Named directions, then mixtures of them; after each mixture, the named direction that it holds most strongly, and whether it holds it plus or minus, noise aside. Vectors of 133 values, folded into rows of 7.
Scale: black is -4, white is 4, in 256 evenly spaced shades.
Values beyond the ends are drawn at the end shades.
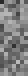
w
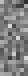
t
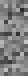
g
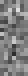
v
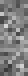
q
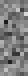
g, plus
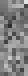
t, minus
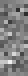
g, minus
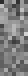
w, plus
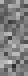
w, minus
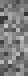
q, plus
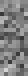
q, minus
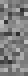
g, plus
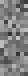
g, plus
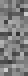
g, plus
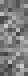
q, plus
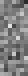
t, plus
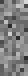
t, minus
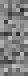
g, plus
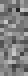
v, minus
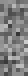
g, plus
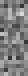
t, plus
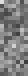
w, minus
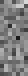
t, minus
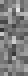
v, plus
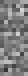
g, minus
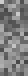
w, minus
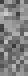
w, plus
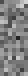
t, minus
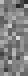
t, plus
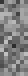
w, plus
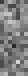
w, plus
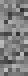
g, plus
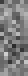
w, plus
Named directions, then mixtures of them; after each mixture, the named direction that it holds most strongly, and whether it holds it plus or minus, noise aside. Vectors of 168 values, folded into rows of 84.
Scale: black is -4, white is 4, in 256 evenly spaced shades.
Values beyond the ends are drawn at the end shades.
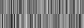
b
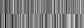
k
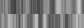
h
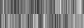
h, plus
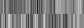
h, plus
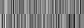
k, minus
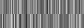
b, minus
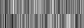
k, plus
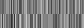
b, plus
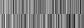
k, minus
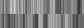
h, minus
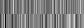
k, plus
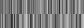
b, plus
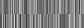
b, minus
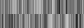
h, minus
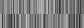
b, plus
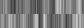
h, plus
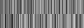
k, plus
